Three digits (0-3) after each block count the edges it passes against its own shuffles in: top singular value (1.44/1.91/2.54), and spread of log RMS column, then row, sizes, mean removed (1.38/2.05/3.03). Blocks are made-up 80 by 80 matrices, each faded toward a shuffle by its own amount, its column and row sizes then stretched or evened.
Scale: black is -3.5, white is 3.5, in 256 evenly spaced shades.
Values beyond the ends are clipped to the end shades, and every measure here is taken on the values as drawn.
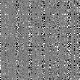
1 3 2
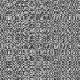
3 2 0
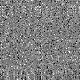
2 1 0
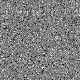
1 0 0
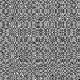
3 1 0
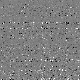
0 1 2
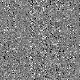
0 2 1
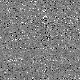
0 1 2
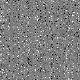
1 2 0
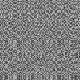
3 0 0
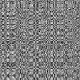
3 3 0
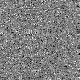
1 0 0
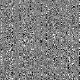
0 3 1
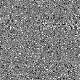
1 0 1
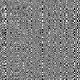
3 3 2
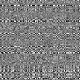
3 1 3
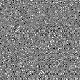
2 0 1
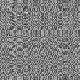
3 0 0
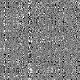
2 3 1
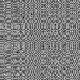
3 0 2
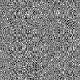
3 2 0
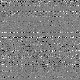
2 0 3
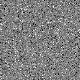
1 1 0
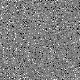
1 1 1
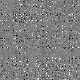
1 2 2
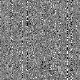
1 3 0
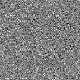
2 0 1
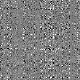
1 3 2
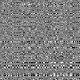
3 2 3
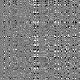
3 3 2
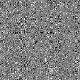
2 2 1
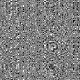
2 2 0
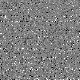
0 1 2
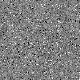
0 1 1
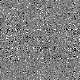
0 2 2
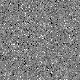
1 1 0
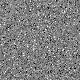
0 0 0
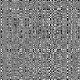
3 3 2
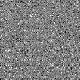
2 0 1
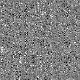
1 2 1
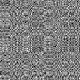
3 1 0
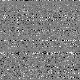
0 1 3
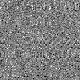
2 0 1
